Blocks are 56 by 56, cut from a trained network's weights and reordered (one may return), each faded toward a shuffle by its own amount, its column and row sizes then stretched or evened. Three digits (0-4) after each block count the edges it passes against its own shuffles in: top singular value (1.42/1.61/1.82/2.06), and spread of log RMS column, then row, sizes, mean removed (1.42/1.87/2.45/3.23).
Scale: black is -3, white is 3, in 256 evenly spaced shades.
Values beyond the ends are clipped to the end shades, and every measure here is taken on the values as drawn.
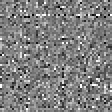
1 3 2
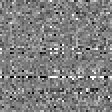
3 2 3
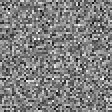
2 0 0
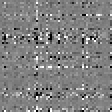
0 3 4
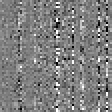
1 4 0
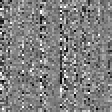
0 4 0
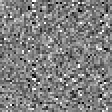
3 1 0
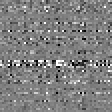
3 1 4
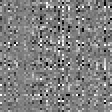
2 4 3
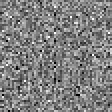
2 1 0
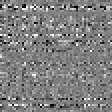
2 2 4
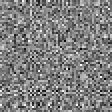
4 1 1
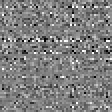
0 1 4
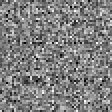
2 1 1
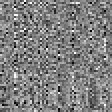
4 3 0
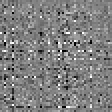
1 3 3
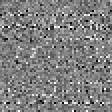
3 0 3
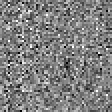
1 2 1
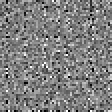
1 3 1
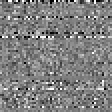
3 1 4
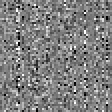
1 4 0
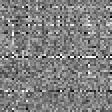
4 1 3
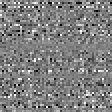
0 1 4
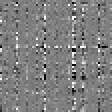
4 4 2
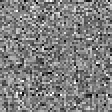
1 1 1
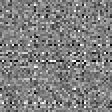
3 1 3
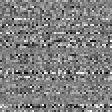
3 0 4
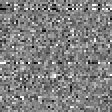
3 1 3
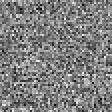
1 0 0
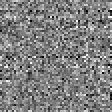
2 2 2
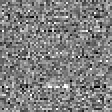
2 0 2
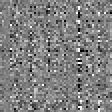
2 3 3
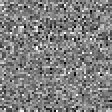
2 1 2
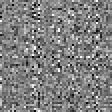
1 3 1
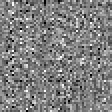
1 3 0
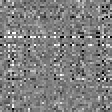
4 3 3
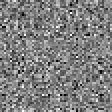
3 1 1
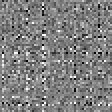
2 3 3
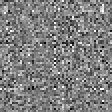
1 2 1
